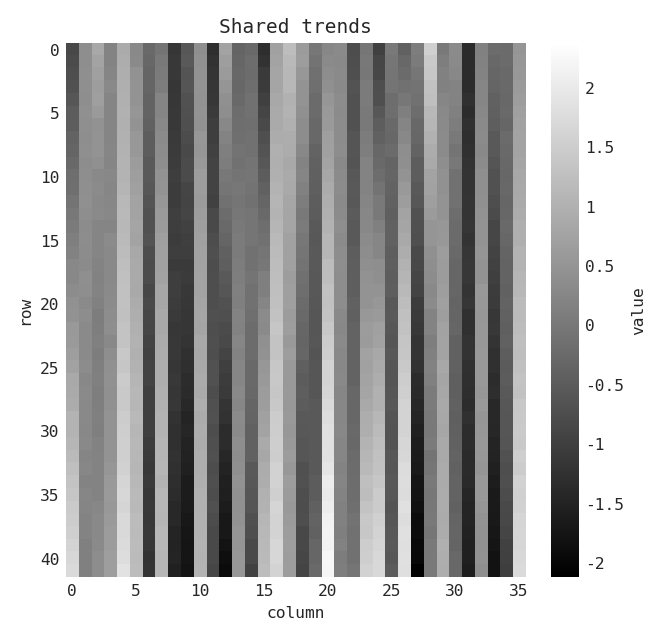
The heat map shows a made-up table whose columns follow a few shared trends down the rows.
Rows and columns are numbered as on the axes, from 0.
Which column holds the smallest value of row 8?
31
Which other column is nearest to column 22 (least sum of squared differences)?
19
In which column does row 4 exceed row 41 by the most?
12
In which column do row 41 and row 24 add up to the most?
20
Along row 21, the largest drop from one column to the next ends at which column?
27
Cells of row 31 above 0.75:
13
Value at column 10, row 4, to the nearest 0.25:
0.5
